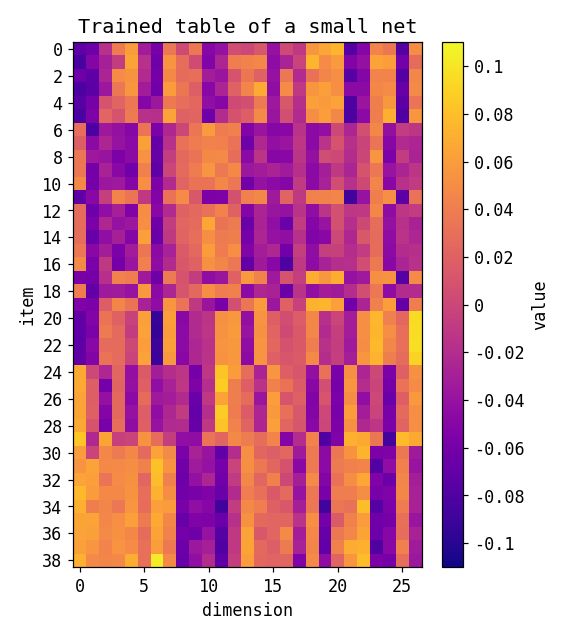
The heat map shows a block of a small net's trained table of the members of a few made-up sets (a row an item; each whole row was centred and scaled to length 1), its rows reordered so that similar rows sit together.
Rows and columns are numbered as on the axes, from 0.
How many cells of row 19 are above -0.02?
17
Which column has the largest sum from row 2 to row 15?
23
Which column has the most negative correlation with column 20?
11
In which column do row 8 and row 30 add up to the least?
24
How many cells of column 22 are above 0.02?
14
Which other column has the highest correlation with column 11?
12
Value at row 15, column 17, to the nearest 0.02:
0
